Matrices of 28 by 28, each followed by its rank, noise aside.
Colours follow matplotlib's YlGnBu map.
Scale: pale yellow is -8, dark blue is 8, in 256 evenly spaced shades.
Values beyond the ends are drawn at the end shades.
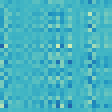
two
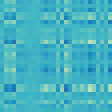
one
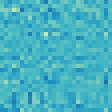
four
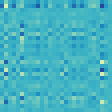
two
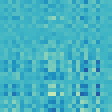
two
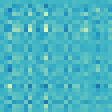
two
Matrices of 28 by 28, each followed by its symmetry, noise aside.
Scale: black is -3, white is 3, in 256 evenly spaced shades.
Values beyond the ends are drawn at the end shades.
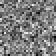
symmetric.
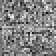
same after a half turn.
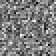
same after a half turn.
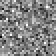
symmetric across the other diagonal.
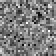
symmetric across the other diagonal.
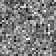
symmetric across the other diagonal.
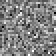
symmetric.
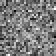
symmetric.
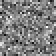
same after a half turn.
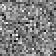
symmetric across the other diagonal.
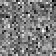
no symmetry.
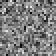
symmetric.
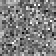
symmetric across the other diagonal.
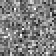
symmetric.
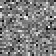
no symmetry.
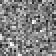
symmetric across the other diagonal.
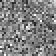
symmetric across the other diagonal.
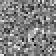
symmetric.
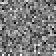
no symmetry.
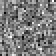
same after a half turn.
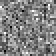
no symmetry.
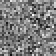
no symmetry.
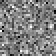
symmetric.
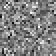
symmetric.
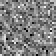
symmetric across the other diagonal.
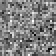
symmetric.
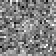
symmetric.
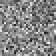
symmetric across the other diagonal.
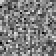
no symmetry.
